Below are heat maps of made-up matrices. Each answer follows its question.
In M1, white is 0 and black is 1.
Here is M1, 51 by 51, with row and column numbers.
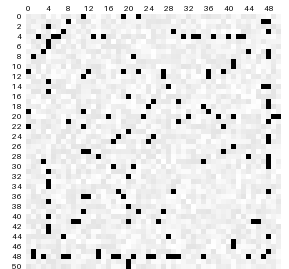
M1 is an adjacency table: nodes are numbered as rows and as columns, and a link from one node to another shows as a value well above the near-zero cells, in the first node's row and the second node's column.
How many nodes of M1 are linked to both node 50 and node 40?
0
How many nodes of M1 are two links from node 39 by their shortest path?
4
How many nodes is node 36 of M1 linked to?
3
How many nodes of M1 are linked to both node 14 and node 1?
2
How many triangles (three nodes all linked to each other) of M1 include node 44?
2
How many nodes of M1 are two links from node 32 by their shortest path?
6
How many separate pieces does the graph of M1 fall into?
4
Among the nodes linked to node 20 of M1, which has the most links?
node 41
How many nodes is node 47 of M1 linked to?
3
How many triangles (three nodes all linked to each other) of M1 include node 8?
2
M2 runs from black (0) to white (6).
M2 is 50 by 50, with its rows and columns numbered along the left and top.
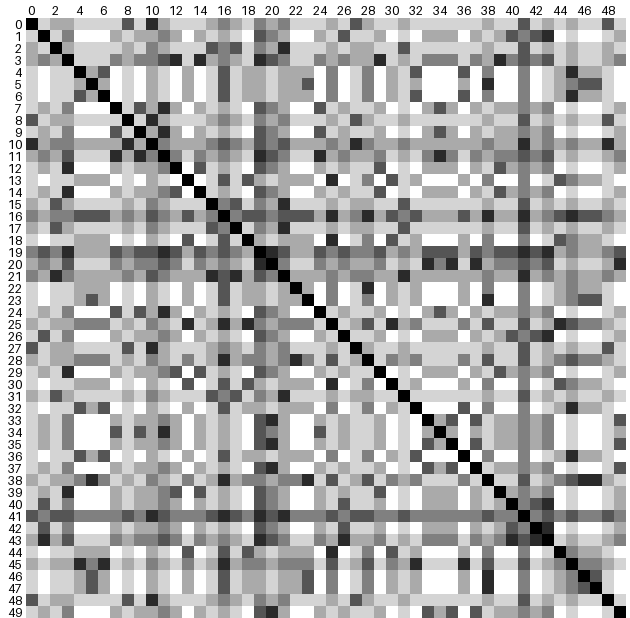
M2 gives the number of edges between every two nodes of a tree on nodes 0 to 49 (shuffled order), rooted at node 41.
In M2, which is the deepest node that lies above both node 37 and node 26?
19
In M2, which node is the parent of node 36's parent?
16
